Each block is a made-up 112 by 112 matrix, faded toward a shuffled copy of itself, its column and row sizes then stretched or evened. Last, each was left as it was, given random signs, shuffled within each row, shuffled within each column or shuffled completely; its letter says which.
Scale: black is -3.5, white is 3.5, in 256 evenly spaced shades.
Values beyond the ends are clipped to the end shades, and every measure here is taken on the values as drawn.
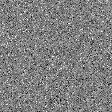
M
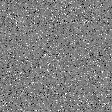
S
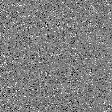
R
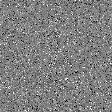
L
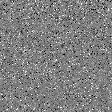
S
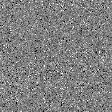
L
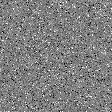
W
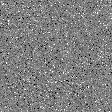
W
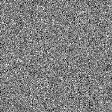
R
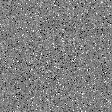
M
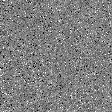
M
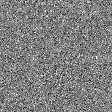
S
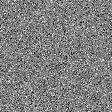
W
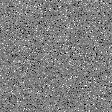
S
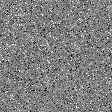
W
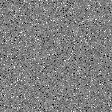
R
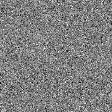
L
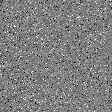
W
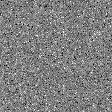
W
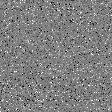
S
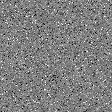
W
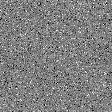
S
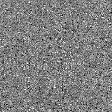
R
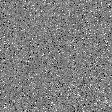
M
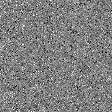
M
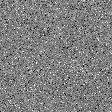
W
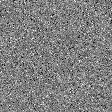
W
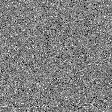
S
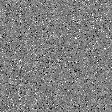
L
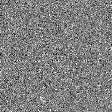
R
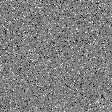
W
